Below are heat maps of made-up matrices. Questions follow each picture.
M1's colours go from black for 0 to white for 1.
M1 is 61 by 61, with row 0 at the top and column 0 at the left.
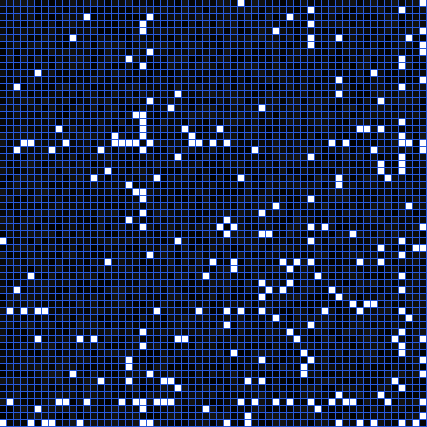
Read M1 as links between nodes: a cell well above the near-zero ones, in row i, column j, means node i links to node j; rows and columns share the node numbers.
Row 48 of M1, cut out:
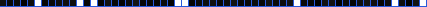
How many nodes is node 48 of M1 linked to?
8
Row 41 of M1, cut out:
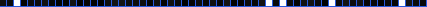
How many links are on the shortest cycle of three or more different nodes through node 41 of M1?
3
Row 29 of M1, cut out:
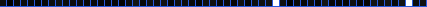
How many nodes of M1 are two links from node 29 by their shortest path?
5
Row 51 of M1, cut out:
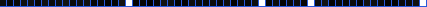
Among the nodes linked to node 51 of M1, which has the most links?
node 60
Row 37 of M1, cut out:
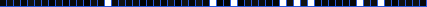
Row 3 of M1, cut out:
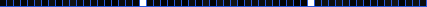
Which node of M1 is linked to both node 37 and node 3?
node 44
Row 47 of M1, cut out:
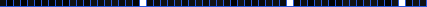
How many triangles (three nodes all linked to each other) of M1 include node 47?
2
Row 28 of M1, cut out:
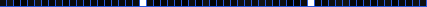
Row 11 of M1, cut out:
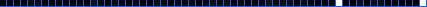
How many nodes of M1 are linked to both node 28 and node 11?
0
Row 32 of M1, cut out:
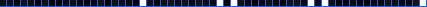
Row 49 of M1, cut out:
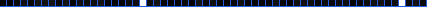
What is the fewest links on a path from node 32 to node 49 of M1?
2
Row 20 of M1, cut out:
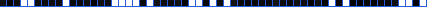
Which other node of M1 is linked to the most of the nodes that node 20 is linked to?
node 57
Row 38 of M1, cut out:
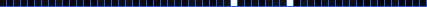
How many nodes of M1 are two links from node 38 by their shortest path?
7
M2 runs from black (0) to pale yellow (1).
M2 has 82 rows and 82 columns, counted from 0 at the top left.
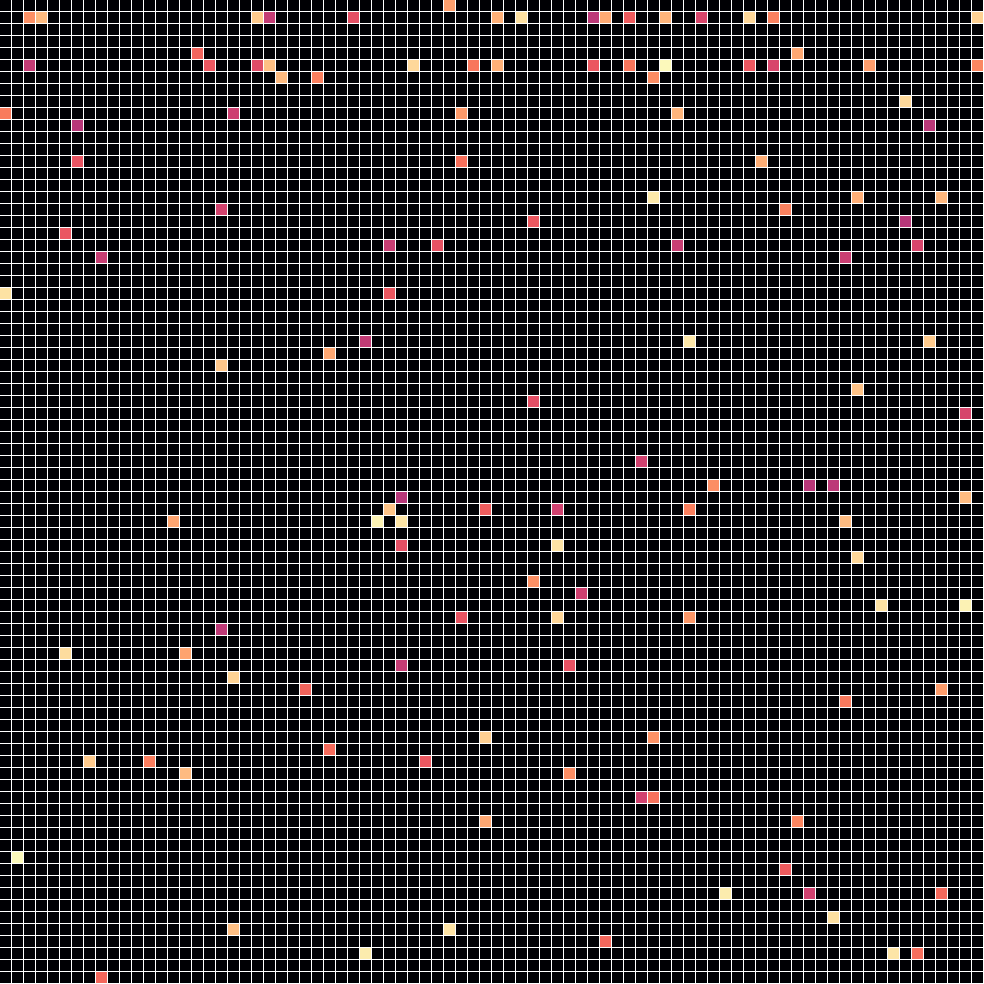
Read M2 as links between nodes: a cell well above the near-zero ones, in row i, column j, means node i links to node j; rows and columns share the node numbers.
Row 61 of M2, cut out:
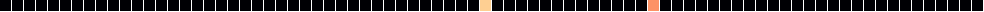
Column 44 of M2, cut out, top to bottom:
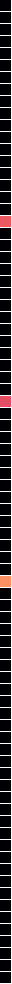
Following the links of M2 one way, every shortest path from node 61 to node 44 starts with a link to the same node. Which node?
node 54
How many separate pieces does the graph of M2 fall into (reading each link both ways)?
2
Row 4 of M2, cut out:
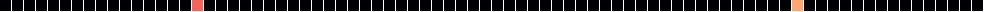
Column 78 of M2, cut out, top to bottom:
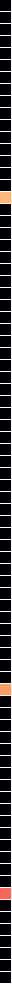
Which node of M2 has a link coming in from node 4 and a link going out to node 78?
node 16
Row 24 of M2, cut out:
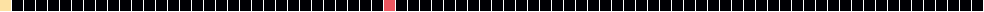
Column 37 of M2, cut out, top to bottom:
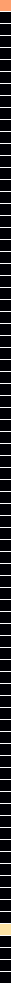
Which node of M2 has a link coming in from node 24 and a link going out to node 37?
node 0
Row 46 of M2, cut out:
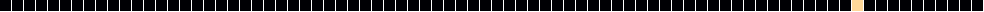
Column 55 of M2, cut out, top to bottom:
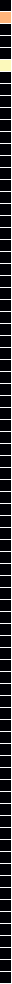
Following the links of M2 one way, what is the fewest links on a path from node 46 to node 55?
3
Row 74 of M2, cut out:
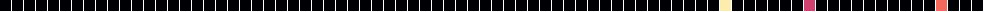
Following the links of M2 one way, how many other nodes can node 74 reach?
6
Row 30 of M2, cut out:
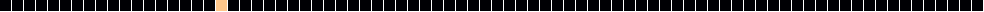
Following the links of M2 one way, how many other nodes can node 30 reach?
3
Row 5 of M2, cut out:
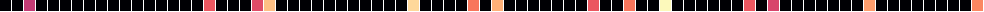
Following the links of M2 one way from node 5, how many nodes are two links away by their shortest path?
10
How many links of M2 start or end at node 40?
6
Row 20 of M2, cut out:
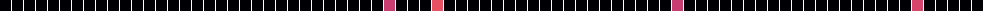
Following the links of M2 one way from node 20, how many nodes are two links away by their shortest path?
3
